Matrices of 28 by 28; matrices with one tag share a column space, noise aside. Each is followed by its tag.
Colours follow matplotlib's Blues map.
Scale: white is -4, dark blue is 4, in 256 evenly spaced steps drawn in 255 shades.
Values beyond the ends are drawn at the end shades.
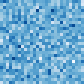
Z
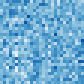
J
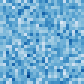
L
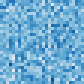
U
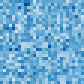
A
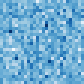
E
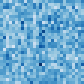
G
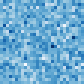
U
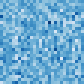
E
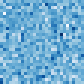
A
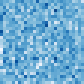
E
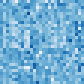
G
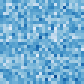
A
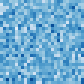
A
